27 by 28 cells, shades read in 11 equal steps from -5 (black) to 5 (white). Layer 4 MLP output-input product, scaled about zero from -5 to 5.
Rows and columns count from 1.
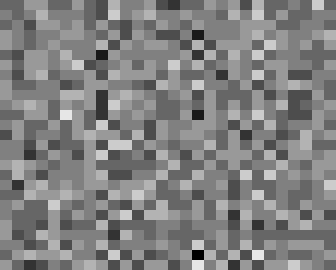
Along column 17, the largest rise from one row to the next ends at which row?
27
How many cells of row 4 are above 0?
10
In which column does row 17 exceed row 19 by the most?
2
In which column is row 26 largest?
22
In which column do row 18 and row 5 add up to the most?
23
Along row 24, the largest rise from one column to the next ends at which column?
11
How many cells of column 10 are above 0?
13
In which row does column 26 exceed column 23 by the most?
15
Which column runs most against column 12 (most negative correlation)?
25
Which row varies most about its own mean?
26
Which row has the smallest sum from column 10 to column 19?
4
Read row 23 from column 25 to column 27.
1 2 0
